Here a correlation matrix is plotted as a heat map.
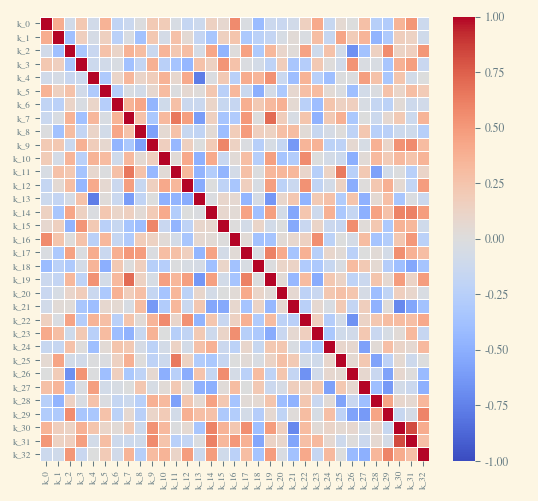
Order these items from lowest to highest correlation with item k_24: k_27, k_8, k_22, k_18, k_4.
k_27, k_4, k_22, k_18, k_8
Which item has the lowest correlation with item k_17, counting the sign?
k_13
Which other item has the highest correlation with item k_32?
k_29
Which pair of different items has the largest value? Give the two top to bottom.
k_30, k_31
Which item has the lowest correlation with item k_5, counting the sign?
k_18
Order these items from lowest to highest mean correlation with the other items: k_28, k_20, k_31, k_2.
k_28, k_20, k_2, k_31
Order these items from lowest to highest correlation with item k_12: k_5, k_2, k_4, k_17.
k_5, k_17, k_2, k_4
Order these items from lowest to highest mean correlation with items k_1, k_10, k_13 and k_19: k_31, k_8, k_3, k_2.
k_8, k_3, k_2, k_31
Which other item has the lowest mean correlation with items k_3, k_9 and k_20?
k_21
